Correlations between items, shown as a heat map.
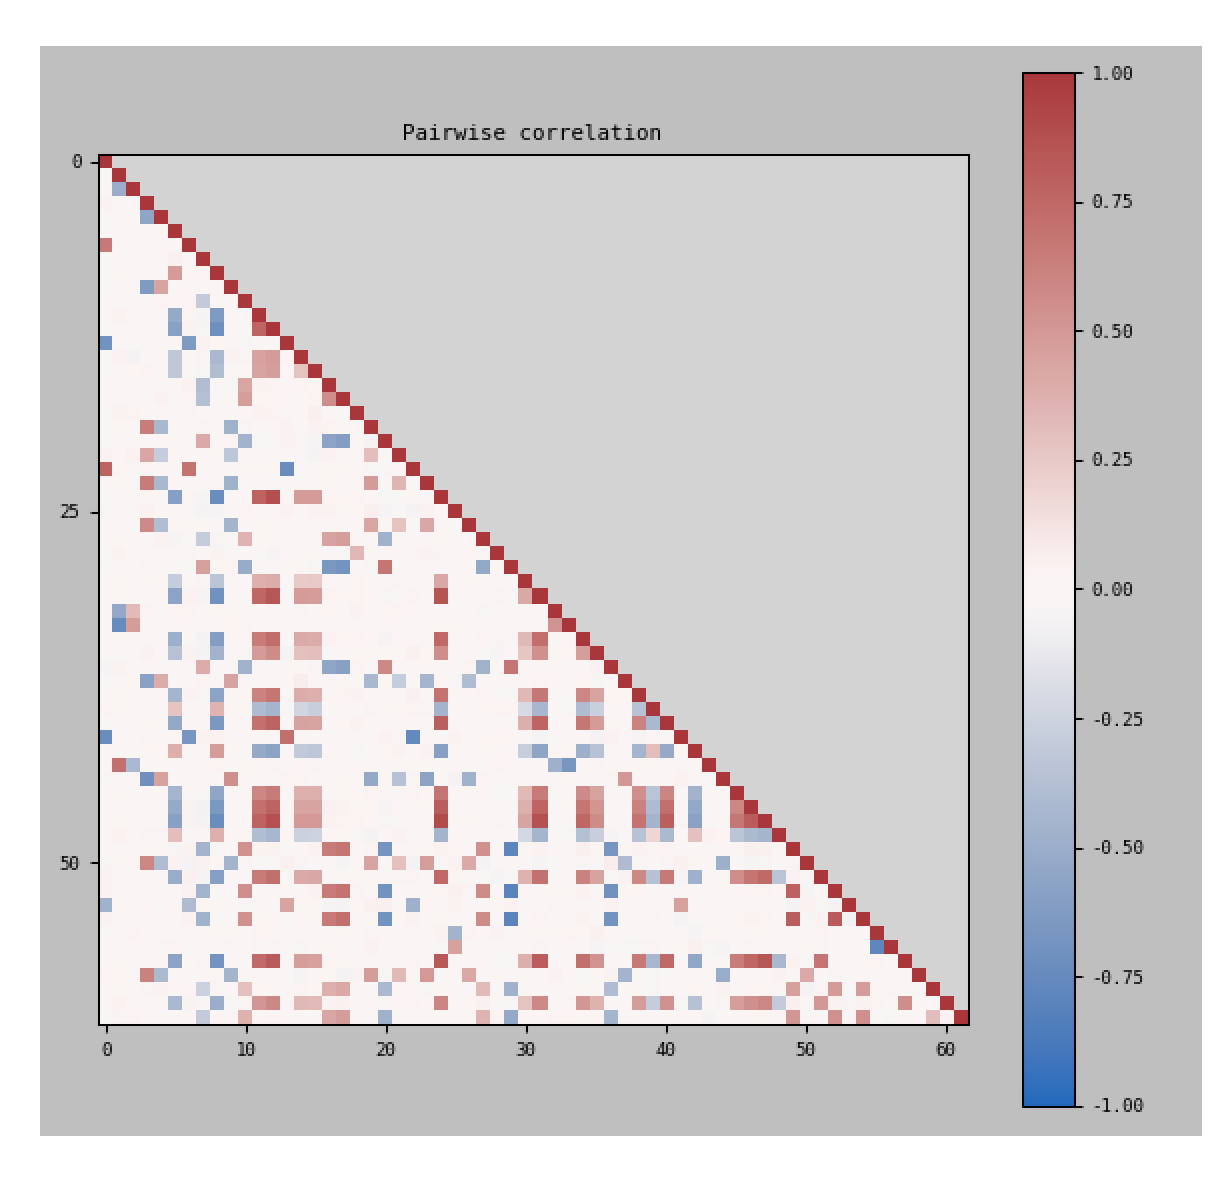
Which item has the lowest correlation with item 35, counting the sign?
8
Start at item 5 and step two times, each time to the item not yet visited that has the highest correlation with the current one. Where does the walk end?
42
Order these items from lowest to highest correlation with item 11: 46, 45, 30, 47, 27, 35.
27, 30, 35, 45, 46, 47
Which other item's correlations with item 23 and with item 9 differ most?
3
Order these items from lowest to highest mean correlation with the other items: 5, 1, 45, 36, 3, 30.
5, 36, 1, 3, 30, 45
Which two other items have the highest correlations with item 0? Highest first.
22, 6
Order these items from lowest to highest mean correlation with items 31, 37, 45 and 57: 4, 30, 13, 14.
13, 4, 30, 14
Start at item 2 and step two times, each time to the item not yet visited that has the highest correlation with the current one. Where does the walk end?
32
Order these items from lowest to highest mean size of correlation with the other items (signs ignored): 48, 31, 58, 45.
58, 48, 45, 31
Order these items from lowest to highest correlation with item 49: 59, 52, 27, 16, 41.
41, 59, 27, 16, 52
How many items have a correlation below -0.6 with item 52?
3
